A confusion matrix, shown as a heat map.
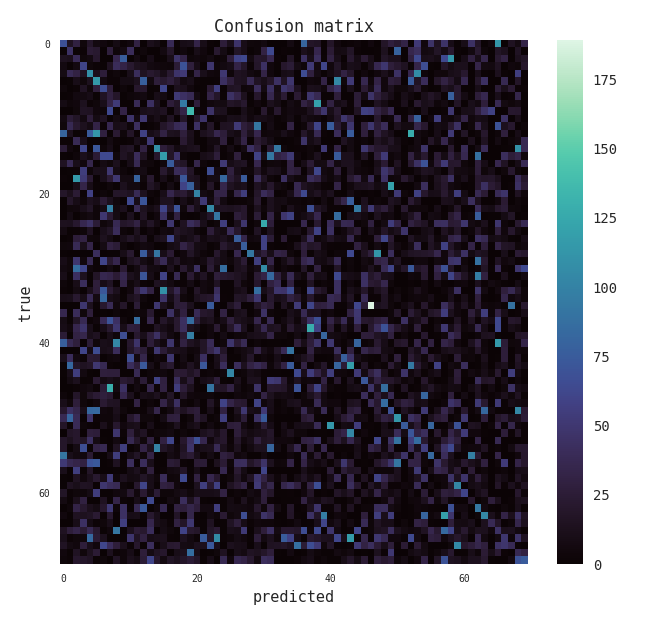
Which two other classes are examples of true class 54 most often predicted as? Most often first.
14, 31
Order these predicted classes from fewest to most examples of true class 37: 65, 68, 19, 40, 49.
49, 68, 40, 65, 19
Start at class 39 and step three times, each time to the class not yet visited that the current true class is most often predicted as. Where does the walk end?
68
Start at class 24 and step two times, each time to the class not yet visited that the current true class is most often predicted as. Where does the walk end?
2
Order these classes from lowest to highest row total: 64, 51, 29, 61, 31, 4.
61, 64, 51, 29, 4, 31
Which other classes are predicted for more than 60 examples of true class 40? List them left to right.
0, 8, 44, 65
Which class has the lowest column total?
64
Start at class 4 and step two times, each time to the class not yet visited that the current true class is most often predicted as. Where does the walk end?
50
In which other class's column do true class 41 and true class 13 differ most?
34
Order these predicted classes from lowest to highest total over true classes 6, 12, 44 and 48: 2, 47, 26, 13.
13, 26, 2, 47
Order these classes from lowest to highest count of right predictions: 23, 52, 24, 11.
11, 24, 52, 23
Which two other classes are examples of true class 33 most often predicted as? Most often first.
15, 29
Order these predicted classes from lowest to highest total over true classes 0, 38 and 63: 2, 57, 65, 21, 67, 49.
21, 67, 2, 49, 65, 57
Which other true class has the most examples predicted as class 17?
22
